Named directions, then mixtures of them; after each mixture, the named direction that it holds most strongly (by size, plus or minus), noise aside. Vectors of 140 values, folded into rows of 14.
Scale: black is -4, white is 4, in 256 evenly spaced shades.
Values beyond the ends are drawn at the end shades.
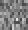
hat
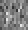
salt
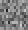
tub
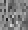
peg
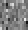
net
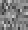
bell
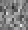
salt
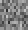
tub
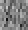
salt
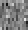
net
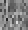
peg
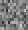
tub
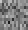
bell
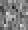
salt
